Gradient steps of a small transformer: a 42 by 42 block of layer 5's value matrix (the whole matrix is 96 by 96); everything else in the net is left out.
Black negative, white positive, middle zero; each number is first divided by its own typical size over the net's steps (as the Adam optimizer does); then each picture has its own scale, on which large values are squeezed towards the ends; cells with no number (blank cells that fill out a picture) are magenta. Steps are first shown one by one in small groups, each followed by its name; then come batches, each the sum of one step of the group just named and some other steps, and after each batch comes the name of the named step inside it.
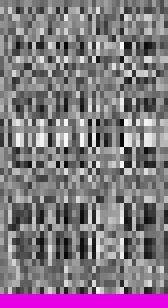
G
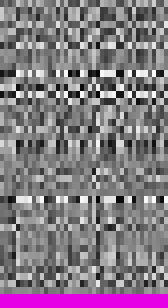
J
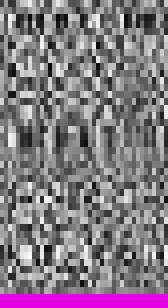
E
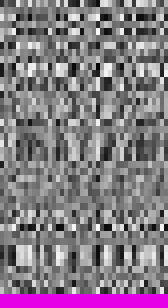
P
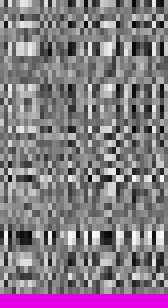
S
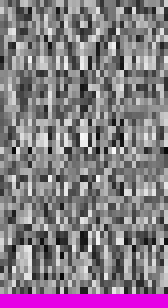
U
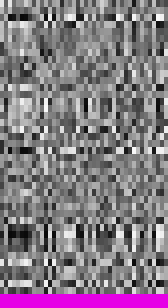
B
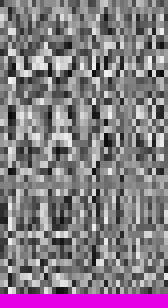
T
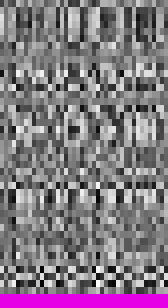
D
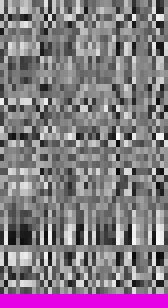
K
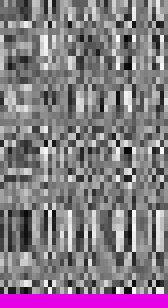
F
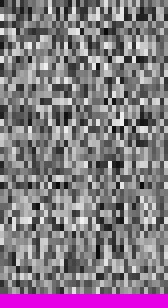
P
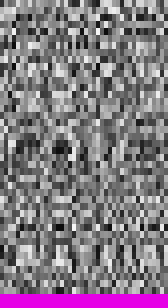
P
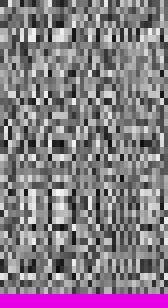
T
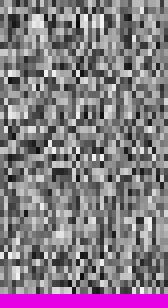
F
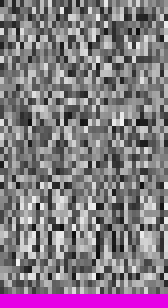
P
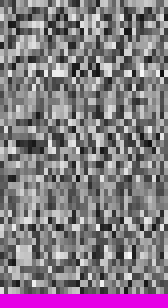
P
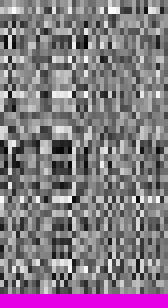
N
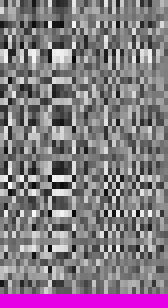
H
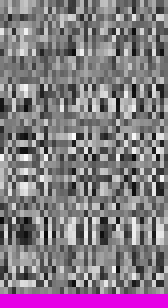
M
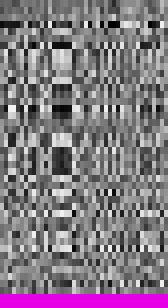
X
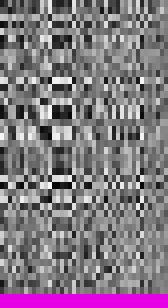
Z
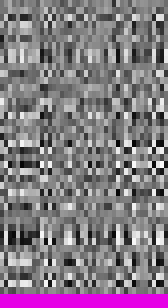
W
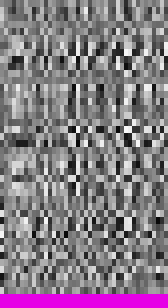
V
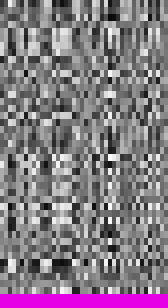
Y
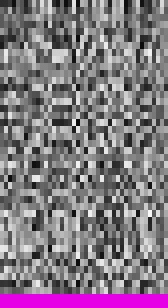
H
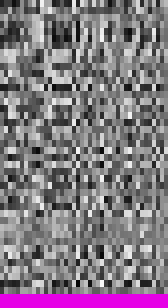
Z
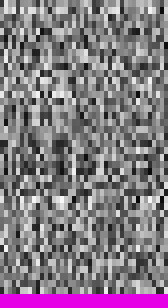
N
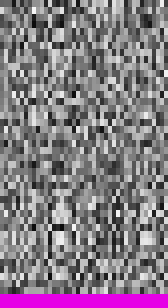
H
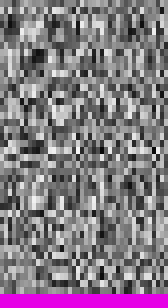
M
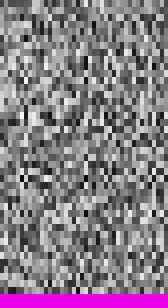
W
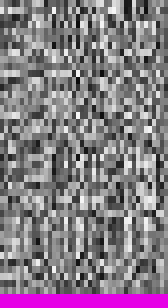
N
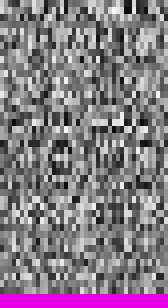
N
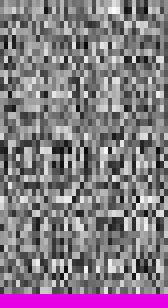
N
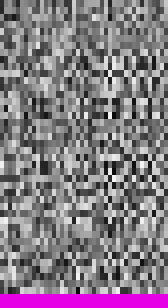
Y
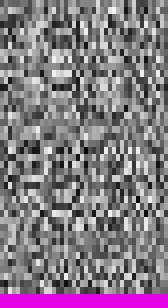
N
